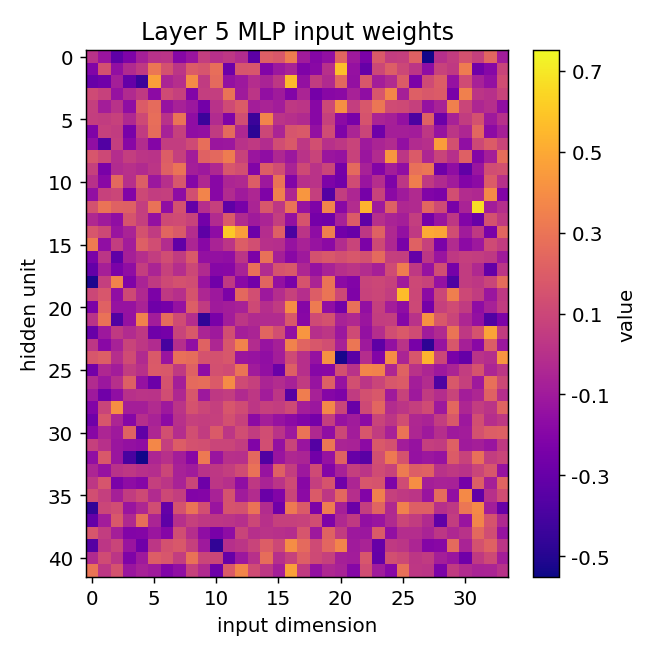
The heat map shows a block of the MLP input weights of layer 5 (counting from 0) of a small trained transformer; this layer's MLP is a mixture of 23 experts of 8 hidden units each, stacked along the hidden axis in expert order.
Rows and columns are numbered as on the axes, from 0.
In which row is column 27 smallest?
0
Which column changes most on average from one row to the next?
19
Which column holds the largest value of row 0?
16
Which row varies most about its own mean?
14
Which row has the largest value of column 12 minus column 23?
23
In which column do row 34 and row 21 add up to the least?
9
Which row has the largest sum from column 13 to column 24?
39
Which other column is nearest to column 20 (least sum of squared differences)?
30
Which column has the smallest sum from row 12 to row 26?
20
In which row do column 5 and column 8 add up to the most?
2
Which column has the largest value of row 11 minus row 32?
4
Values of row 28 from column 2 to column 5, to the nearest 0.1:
0.4 -0.1 -0.1 0
